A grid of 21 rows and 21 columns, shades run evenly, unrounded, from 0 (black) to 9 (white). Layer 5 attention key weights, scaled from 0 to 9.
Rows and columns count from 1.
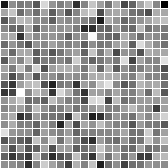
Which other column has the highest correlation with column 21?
10
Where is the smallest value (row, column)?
1, 21
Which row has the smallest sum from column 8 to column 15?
15
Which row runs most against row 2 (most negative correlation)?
18
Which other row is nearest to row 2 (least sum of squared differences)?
5
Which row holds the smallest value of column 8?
16
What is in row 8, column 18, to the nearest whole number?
6
